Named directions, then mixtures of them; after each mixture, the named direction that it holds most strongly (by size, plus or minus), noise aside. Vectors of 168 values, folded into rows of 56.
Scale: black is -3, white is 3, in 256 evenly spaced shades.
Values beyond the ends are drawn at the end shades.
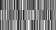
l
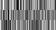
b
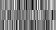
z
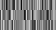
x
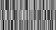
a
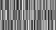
a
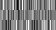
b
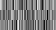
l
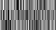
b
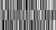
z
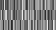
a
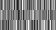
l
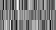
b
